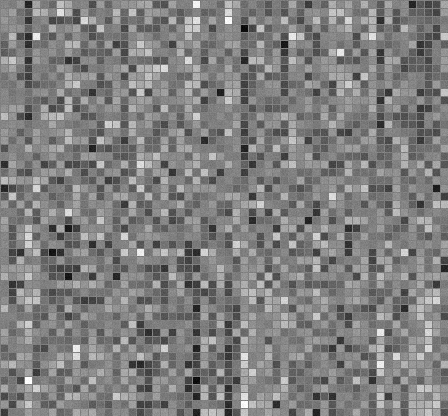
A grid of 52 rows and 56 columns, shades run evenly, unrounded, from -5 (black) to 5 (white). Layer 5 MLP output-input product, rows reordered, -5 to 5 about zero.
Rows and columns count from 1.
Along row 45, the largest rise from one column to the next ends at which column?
31
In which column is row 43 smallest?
43
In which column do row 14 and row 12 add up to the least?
53
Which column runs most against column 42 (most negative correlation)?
52
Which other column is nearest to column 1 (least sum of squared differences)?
6
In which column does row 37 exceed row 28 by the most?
32
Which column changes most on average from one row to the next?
9
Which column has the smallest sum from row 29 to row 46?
25
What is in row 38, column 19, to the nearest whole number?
-2
